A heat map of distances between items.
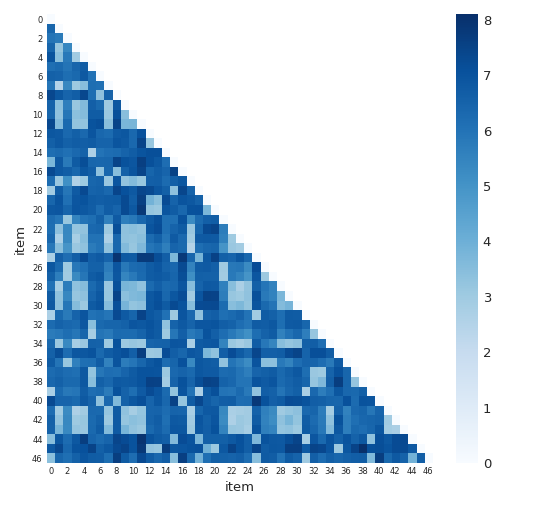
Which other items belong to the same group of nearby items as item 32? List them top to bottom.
5, 14, 33, 37, 38
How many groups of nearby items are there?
6
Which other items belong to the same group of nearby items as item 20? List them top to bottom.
12, 13, 19, 35, 45
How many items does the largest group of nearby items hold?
18
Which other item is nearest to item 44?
31
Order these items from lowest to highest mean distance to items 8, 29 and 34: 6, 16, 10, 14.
10, 6, 16, 14
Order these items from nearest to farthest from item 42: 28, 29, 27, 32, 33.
28, 29, 27, 33, 32
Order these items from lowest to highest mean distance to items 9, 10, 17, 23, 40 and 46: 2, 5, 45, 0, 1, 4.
1, 4, 2, 0, 5, 45
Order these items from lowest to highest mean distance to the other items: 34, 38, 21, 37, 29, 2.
34, 29, 2, 21, 37, 38
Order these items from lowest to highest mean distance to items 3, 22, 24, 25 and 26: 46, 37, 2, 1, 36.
1, 2, 36, 46, 37
